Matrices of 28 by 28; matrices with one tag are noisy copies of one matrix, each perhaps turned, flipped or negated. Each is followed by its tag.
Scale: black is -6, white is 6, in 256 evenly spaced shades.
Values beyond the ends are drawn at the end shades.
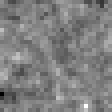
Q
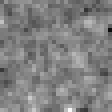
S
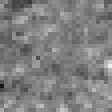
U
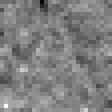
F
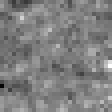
U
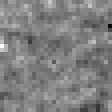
U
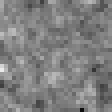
S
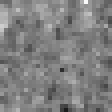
U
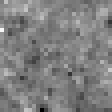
S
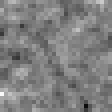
Q
